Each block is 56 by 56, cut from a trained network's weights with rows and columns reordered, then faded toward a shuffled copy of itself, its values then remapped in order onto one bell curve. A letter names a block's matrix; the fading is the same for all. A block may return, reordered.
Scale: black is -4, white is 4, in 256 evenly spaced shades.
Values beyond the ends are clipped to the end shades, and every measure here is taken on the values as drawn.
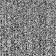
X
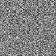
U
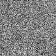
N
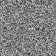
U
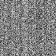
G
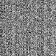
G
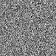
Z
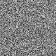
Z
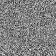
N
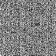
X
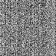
G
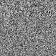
N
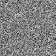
Z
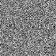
Z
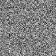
Z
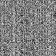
G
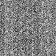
X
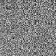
U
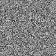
N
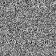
N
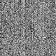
X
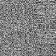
U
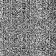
G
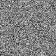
N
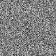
Z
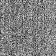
G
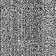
G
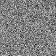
N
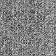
X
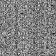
G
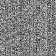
X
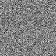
U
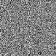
Z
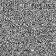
N
